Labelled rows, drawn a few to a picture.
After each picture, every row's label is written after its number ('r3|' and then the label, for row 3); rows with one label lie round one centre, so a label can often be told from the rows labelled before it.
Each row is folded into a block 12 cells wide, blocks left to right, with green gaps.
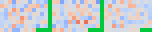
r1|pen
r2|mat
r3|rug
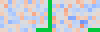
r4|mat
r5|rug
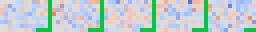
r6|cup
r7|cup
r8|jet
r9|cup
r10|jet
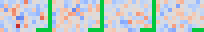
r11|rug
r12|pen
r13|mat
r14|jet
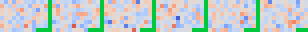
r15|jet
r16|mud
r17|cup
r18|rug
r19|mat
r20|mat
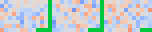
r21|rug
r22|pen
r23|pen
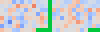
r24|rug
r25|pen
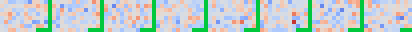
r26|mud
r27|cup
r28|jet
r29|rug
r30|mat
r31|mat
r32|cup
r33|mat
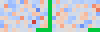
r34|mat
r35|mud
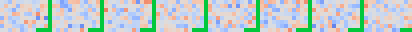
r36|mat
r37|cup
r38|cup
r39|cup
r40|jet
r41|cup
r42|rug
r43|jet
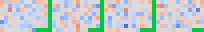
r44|cup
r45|pen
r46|cup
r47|cup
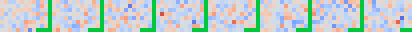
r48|mat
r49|mat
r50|pen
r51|mud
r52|mat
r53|mud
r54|cup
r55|mat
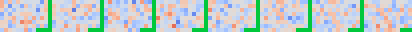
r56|jet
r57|pen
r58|mud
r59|rug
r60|jet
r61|pen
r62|pen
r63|pen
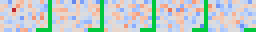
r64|rug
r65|mud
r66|mud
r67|pen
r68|jet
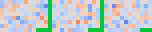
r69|rug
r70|mat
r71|rug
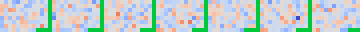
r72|pen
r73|jet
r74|rug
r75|mat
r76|mud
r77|mat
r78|jet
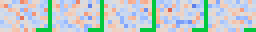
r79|pen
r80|mat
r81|cup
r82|rug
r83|mat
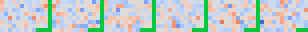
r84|jet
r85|mud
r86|jet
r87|rug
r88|jet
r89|pen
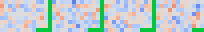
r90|jet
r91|mud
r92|jet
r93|rug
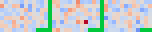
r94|jet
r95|mat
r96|jet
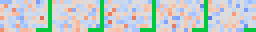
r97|rug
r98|pen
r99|mud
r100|rug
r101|jet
